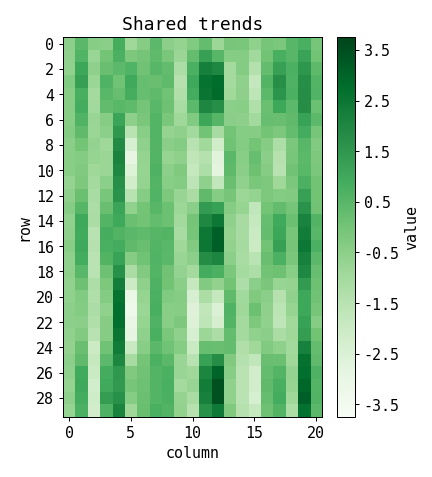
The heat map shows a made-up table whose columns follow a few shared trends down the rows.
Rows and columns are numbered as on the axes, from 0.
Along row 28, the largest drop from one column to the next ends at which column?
13
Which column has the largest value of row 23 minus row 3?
4
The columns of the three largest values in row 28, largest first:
12, 19, 11
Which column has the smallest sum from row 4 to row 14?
5
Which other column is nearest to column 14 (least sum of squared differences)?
2
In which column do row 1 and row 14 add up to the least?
15
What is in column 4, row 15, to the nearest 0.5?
0.5
